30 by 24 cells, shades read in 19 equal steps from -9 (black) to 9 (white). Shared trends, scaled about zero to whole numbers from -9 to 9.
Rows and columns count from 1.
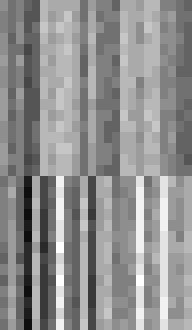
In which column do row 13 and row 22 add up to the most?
8
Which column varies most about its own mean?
6
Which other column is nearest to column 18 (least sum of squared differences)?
21
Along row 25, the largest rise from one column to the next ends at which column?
5
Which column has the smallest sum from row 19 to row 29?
4
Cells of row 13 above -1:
16
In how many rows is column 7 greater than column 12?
19
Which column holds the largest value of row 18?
18
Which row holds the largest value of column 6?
3
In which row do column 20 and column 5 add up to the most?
24
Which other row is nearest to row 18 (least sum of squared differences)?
27
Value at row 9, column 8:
5
